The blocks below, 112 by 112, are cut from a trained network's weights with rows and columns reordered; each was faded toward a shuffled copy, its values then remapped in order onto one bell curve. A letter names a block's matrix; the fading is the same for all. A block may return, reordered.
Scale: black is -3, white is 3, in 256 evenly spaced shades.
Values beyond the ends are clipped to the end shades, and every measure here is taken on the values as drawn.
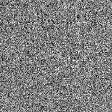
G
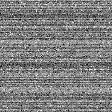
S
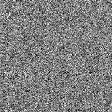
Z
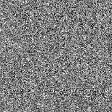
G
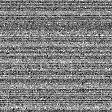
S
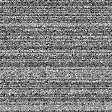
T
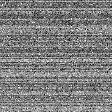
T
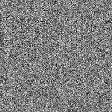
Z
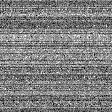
S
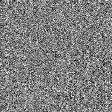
Z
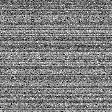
T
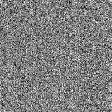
Z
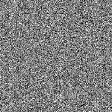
G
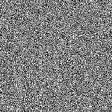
Z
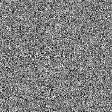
G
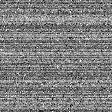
T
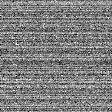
T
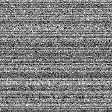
S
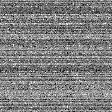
S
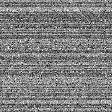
T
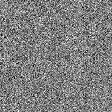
Z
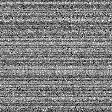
S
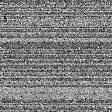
T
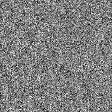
G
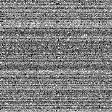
T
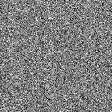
Z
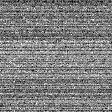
S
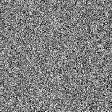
Z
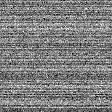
S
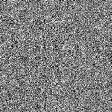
G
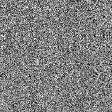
G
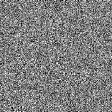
G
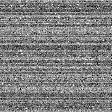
T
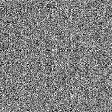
G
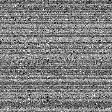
T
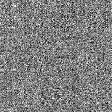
G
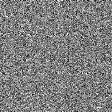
G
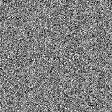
Z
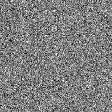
Z
